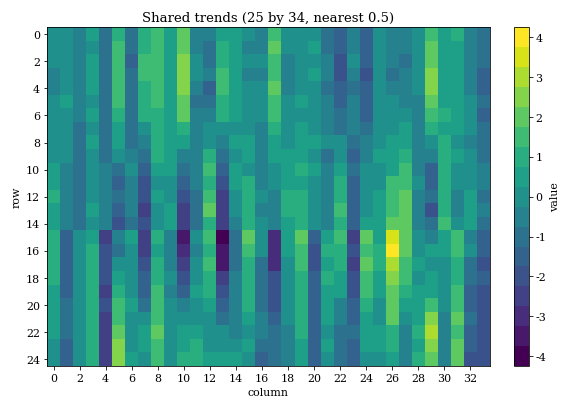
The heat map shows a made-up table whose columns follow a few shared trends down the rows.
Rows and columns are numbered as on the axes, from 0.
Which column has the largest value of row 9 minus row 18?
17
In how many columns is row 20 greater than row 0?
16
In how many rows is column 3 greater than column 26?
7
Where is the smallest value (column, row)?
13, 15
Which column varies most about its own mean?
10
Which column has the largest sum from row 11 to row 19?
26
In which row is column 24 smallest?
3
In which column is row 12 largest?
27
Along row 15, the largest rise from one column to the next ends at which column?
24
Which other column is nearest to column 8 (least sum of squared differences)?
31
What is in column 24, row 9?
-0.5
